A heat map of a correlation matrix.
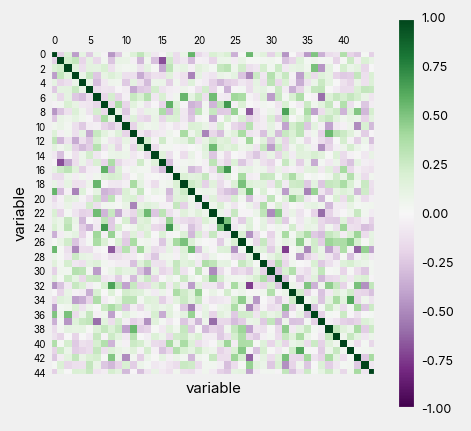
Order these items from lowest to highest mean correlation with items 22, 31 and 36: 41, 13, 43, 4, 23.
4, 41, 43, 23, 13
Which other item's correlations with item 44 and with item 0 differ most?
27
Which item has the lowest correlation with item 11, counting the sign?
21
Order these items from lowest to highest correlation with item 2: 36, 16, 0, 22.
22, 0, 16, 36
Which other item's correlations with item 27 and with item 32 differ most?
8
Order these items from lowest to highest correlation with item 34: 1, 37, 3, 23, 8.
3, 37, 23, 8, 1
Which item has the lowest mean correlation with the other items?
37
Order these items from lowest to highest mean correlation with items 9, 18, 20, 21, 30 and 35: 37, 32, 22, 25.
22, 37, 25, 32
